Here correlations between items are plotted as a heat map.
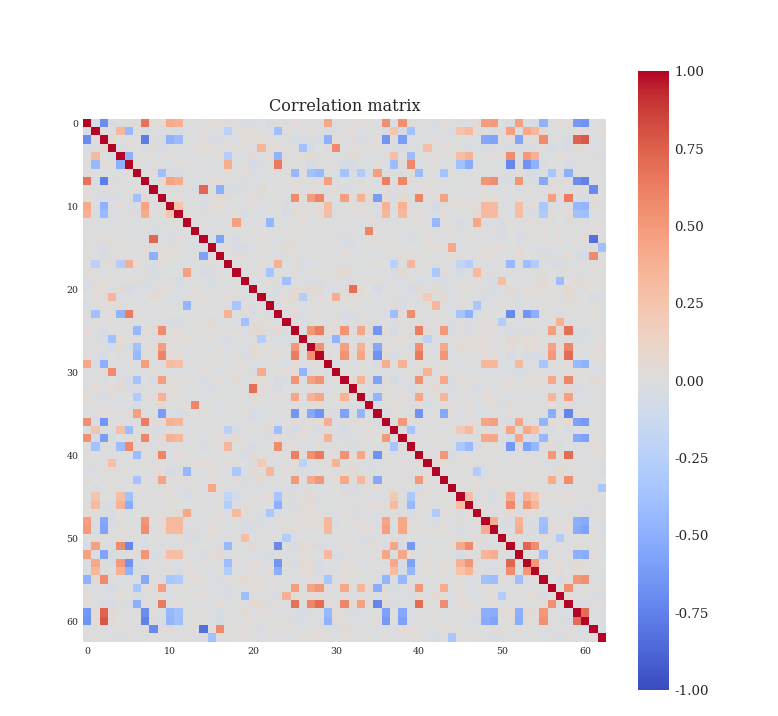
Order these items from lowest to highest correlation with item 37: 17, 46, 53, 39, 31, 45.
39, 17, 31, 45, 46, 53
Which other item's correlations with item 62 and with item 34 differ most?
13
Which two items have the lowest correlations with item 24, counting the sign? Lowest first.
19, 50
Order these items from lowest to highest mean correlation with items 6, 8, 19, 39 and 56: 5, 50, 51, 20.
51, 20, 50, 5
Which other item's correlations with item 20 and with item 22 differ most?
32
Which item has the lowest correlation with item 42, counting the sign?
12
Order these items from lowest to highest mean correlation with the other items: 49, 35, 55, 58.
35, 55, 49, 58
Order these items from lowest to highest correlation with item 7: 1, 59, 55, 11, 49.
59, 55, 1, 11, 49
